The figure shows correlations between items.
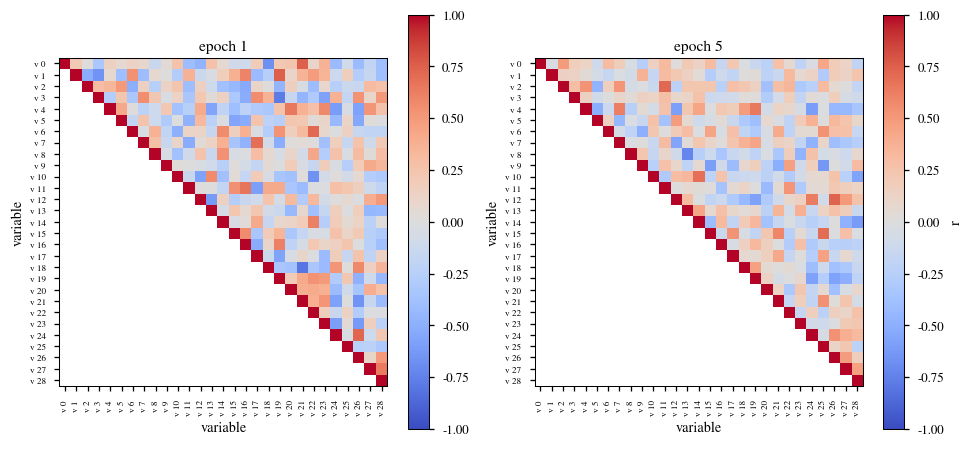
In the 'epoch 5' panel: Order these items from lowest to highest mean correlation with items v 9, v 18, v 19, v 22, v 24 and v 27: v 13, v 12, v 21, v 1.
v 21, v 13, v 12, v 1
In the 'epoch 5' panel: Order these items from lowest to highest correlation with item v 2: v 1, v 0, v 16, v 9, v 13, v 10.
v 16, v 10, v 9, v 1, v 13, v 0
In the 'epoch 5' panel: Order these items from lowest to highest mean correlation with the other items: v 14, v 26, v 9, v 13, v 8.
v 8, v 9, v 14, v 26, v 13
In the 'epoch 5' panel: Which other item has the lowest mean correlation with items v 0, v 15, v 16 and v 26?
v 9
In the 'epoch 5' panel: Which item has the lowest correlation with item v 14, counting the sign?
v 28
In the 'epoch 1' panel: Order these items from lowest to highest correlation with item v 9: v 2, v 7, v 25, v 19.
v 25, v 7, v 19, v 2
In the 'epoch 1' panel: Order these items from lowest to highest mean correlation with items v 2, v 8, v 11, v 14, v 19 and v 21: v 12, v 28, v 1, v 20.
v 28, v 12, v 20, v 1
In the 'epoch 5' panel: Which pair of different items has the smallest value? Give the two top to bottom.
v 8, v 13
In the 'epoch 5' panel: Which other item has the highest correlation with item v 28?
v 27
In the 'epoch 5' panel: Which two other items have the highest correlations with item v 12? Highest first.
v 26, v 24
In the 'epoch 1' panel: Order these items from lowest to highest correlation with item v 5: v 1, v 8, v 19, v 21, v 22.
v 1, v 19, v 8, v 22, v 21
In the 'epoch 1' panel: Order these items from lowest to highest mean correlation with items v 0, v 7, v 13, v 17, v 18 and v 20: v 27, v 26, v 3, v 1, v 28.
v 1, v 27, v 28, v 26, v 3
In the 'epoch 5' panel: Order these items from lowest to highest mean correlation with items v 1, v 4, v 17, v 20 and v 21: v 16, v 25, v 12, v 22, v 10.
v 12, v 10, v 22, v 16, v 25
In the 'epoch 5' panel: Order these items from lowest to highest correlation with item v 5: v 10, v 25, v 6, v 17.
v 17, v 25, v 6, v 10
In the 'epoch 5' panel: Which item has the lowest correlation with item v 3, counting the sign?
v 20
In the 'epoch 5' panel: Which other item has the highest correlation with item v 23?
v 13
